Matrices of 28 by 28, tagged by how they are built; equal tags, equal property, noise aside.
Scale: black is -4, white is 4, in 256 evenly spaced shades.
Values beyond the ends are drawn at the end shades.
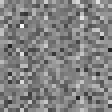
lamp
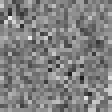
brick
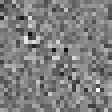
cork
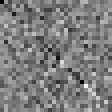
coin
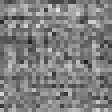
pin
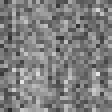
pin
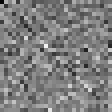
coin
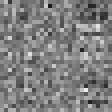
pin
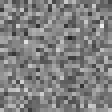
pin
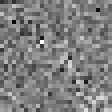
cork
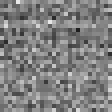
pin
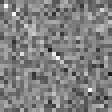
coin
